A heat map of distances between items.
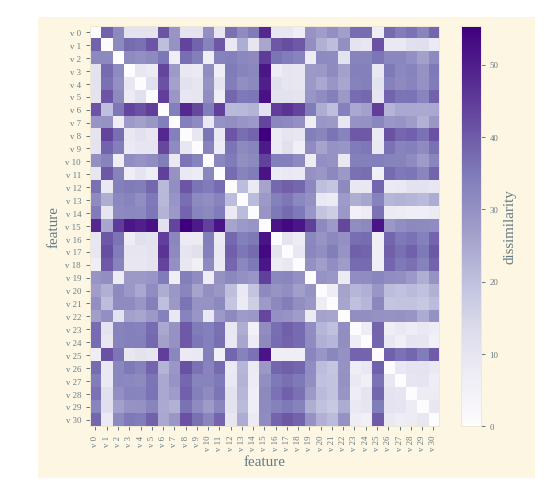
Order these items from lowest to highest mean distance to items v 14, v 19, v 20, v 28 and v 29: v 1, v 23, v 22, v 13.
v 23, v 1, v 13, v 22
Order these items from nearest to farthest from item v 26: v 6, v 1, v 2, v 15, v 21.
v 1, v 21, v 6, v 15, v 2
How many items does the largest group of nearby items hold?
11
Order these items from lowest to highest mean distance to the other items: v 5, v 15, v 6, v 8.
v 5, v 8, v 6, v 15
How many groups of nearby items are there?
5
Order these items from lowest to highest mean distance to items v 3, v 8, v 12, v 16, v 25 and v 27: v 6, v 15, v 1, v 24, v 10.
v 24, v 1, v 10, v 6, v 15
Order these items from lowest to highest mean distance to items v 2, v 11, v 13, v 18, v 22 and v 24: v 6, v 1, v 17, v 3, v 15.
v 3, v 17, v 1, v 6, v 15
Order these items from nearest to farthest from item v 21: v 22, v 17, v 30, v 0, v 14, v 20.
v 20, v 14, v 30, v 22, v 0, v 17
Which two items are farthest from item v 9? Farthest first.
v 15, v 6
